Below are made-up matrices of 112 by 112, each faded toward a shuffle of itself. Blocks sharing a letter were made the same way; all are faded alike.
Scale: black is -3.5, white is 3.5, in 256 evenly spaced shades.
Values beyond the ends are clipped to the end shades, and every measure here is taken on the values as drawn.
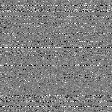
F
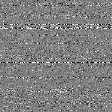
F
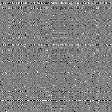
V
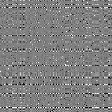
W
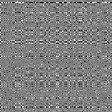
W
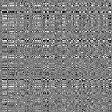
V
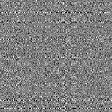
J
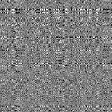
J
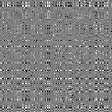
W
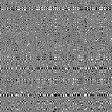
V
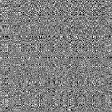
J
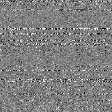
F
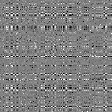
W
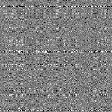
J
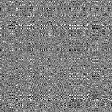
J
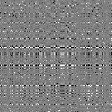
W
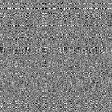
J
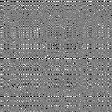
W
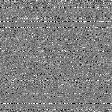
F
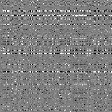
V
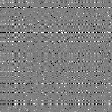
W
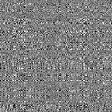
J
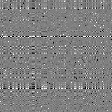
W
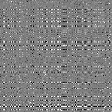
W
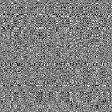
J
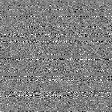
F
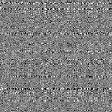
J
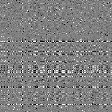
V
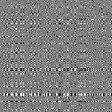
W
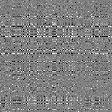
V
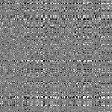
V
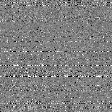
F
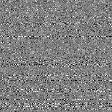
F
